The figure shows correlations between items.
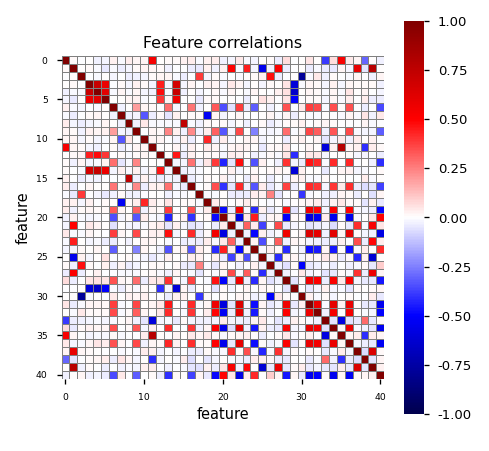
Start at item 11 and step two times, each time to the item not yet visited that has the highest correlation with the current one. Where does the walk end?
0
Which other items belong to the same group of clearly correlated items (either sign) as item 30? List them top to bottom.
2, 17, 26
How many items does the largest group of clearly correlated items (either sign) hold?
14
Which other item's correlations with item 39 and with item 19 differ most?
1
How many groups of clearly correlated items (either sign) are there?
7
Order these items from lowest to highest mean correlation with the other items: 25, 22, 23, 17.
25, 17, 23, 22
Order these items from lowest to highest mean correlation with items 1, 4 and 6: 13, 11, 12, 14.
11, 13, 12, 14
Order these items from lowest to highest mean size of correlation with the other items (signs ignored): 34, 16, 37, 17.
17, 37, 16, 34
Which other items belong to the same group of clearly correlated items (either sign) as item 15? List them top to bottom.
8
